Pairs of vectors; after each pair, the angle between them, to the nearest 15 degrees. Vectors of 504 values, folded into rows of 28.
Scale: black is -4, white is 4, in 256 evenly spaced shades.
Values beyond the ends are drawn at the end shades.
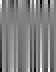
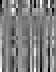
150 degrees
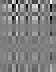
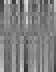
105 degrees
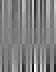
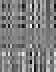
135 degrees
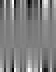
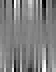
135 degrees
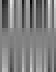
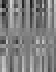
30 degrees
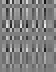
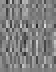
45 degrees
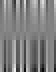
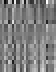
135 degrees
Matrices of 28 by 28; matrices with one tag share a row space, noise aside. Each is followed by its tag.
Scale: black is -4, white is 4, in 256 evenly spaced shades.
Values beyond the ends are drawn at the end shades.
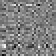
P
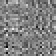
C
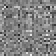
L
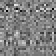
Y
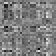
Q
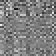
Y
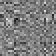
Y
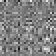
L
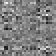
Q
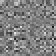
Y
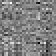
Q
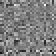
Y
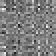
P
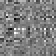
Y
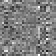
Q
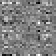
Q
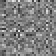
P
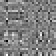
C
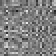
C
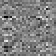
Q
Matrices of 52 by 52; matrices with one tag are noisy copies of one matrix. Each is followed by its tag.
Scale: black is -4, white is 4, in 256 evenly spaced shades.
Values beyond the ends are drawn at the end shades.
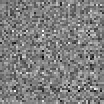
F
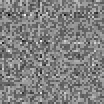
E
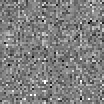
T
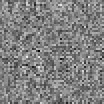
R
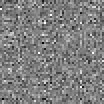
T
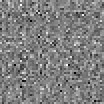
E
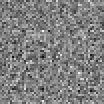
F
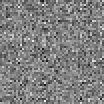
T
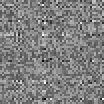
T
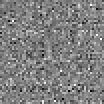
F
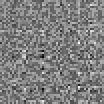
F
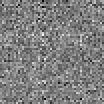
T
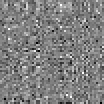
R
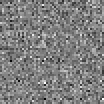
T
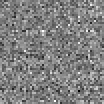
F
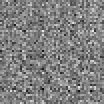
F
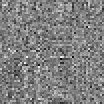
R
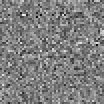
E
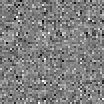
T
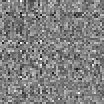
E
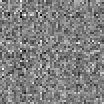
E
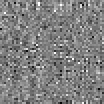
R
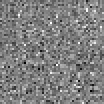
F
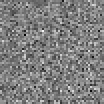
F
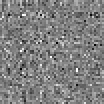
E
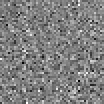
F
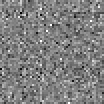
E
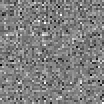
T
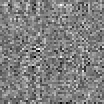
R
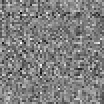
E
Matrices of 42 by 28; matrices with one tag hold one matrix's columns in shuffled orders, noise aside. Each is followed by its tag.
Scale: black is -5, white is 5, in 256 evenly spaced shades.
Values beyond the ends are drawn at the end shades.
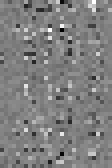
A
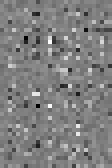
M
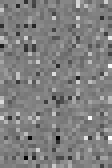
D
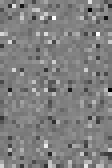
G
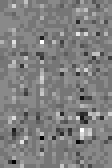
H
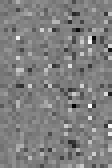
M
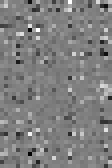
A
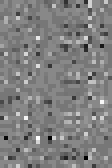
D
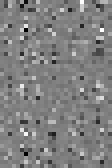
A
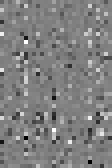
H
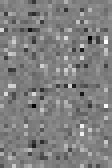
M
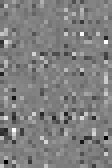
H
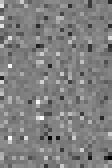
D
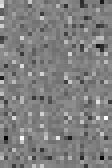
D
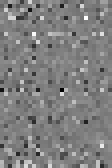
G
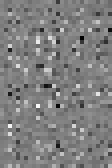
M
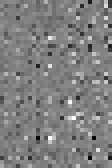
D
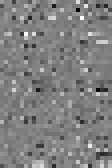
G
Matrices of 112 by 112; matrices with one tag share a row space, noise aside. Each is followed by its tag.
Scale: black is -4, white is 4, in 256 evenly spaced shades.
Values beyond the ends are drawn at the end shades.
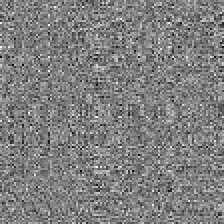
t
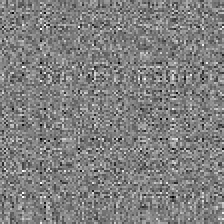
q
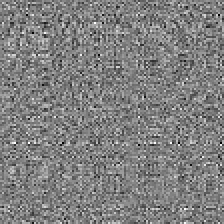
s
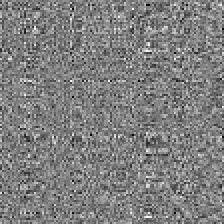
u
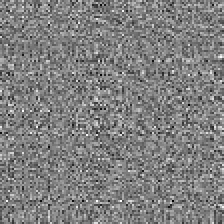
t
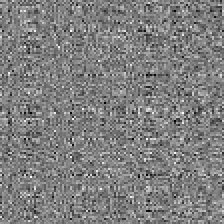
u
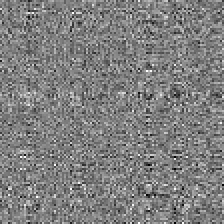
u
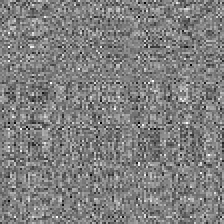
s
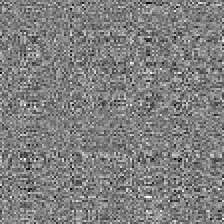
u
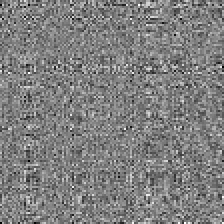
u
